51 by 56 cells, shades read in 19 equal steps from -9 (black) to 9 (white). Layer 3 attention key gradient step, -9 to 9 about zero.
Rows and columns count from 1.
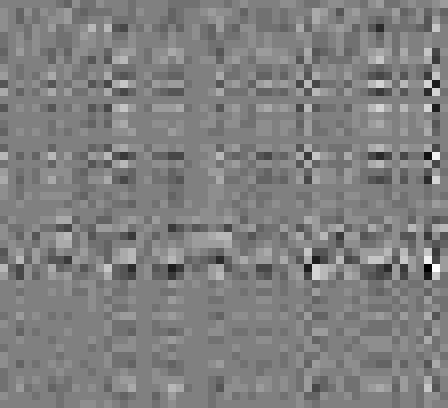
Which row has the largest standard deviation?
34
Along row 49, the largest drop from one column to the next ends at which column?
55
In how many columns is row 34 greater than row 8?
21
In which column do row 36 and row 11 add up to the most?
54
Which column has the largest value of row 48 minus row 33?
40
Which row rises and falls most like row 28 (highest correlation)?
31
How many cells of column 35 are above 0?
5
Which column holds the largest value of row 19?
48
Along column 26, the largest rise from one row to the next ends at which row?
30
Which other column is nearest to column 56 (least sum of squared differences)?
52
